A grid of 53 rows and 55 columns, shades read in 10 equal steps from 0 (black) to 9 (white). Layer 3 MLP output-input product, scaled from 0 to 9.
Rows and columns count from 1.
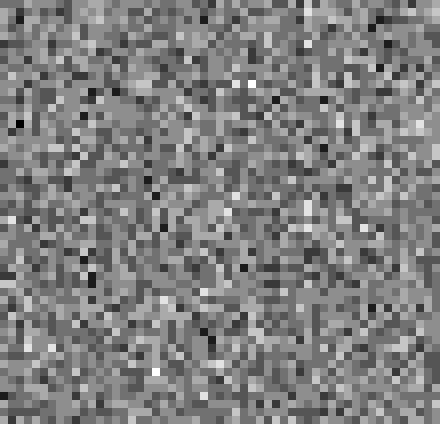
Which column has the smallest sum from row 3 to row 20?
3
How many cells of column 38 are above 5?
4
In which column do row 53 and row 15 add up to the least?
11
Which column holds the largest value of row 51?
55
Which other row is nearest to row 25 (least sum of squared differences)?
52
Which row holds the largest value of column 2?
28
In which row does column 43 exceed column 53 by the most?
44
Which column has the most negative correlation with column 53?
18
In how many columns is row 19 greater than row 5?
19
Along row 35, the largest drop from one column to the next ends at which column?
12
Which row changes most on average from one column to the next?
29
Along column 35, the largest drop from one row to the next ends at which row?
13
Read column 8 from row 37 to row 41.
5 4 6 6 4
